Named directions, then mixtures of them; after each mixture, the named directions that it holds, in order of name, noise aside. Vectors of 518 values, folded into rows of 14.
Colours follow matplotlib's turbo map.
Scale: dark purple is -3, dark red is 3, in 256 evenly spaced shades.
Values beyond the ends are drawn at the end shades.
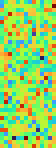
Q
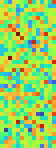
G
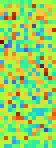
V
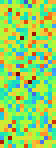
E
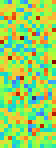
E, G, V.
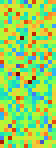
E.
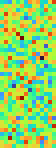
E, G, Q.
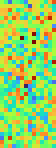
E, G, V.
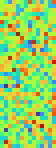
G.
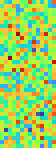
G.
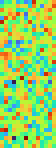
E, Q, V.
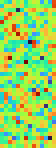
G, Q.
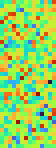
G, Q, V.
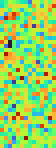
Q, V.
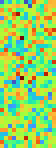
E, Q, V.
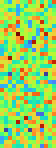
G.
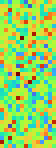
E.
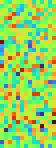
E, G, V.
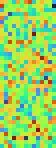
Q.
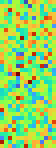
E.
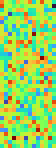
Q.
